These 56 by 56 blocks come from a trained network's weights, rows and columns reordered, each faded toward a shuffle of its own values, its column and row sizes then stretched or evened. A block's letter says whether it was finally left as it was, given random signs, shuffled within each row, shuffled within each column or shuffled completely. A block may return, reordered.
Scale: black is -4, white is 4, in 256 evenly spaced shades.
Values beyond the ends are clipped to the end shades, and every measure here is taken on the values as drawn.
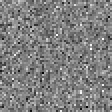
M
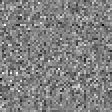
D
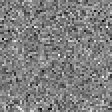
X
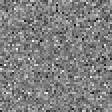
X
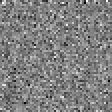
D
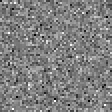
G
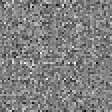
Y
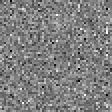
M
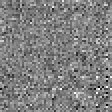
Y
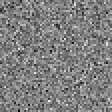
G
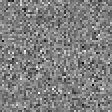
D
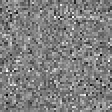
D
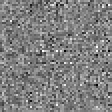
Y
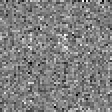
Y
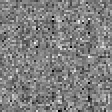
Y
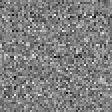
X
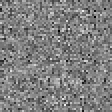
Y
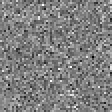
M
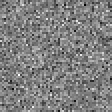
G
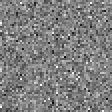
M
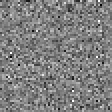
Y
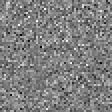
G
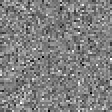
M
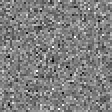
M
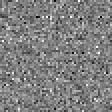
X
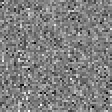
M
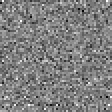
X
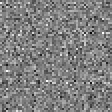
Y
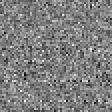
X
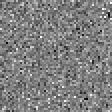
G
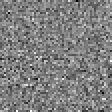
X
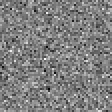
G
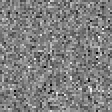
M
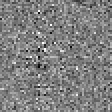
D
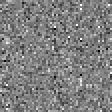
M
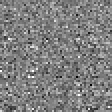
Y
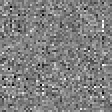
Y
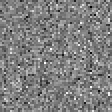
M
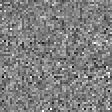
X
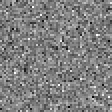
G
